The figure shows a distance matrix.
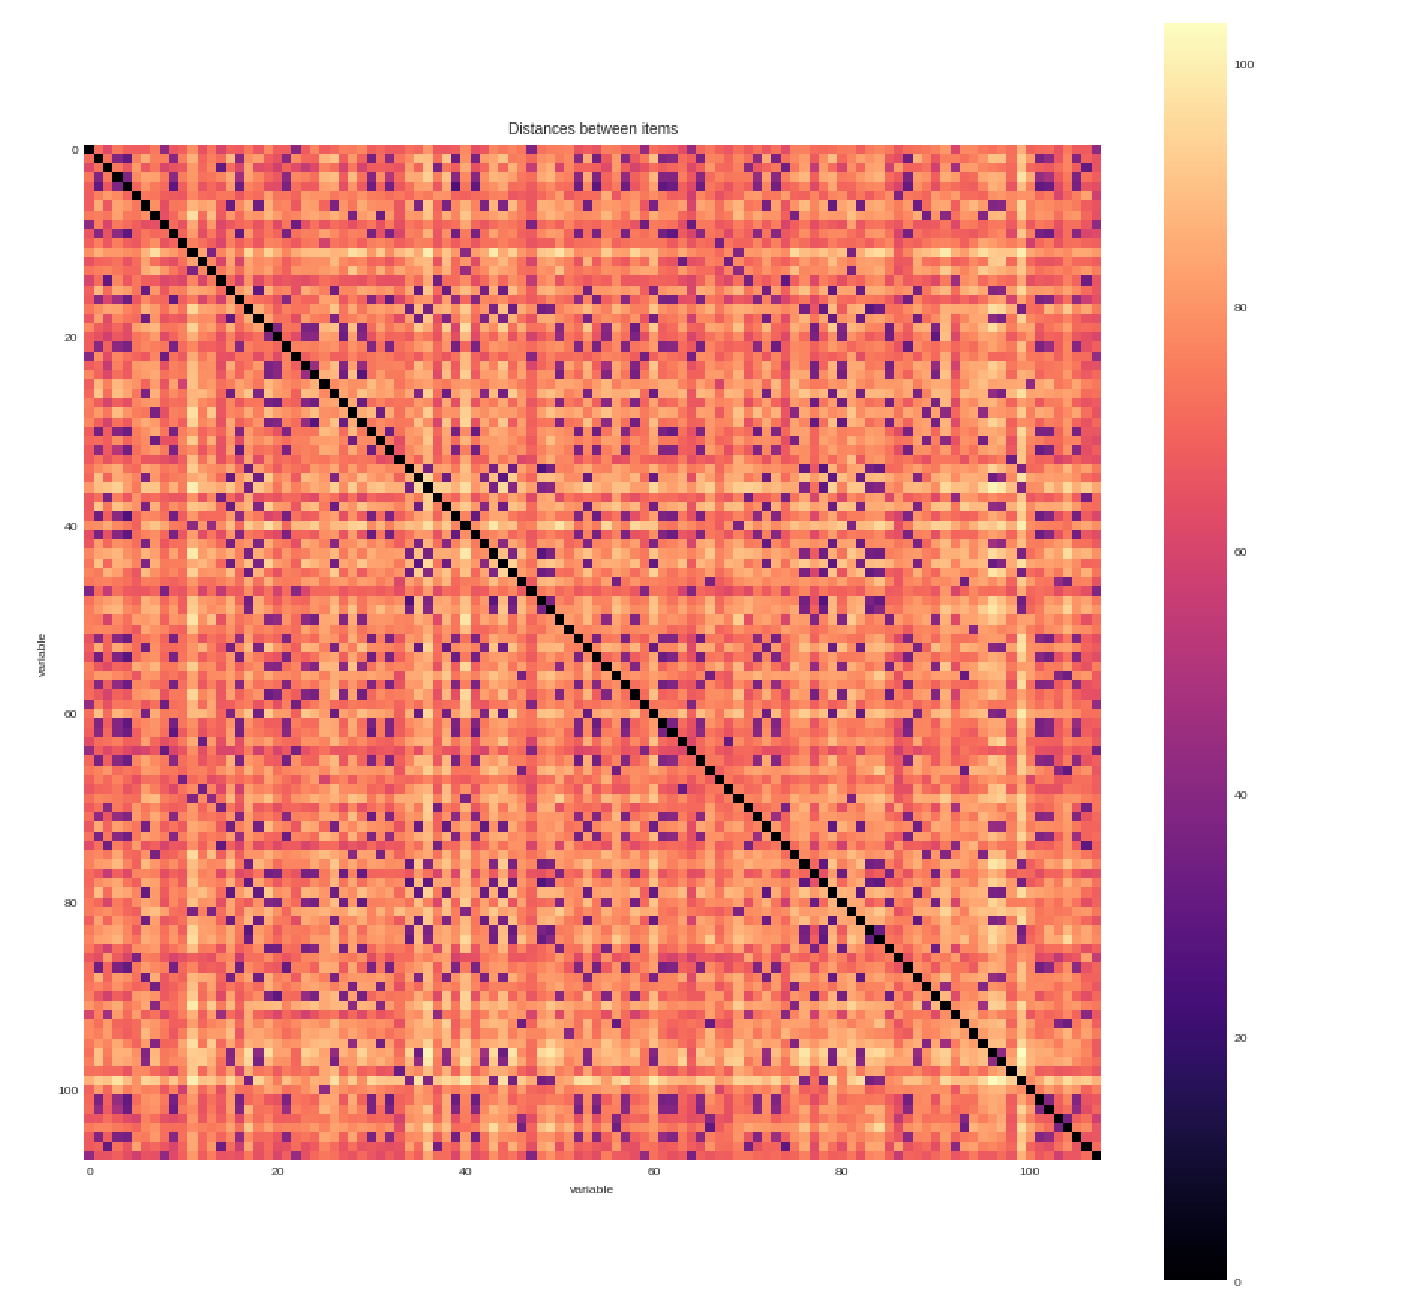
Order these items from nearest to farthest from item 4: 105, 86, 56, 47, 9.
9, 105, 86, 47, 56
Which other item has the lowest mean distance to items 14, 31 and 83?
74
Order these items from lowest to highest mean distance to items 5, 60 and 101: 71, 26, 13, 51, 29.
26, 71, 51, 13, 29
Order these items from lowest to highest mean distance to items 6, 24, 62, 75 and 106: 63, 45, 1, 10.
1, 10, 63, 45
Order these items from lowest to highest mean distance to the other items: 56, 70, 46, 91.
70, 46, 56, 91
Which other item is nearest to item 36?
78
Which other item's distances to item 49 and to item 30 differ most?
99
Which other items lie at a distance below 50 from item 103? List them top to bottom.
46, 56, 66, 93, 104
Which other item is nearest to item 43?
48
